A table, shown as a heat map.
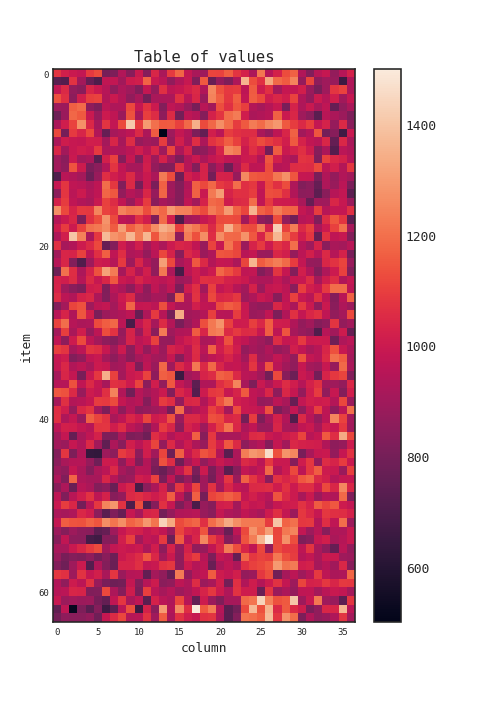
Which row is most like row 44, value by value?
54
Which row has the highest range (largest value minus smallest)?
62
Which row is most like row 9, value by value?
55
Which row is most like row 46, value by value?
11
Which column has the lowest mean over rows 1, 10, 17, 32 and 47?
15
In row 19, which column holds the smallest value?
32
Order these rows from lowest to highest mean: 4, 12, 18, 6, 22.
4, 12, 22, 6, 18
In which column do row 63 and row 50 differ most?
26
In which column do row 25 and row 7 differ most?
35
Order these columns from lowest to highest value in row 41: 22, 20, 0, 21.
0, 22, 20, 21
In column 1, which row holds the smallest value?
1
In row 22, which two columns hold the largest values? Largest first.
24, 13
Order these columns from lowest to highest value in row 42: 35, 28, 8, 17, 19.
8, 28, 19, 17, 35
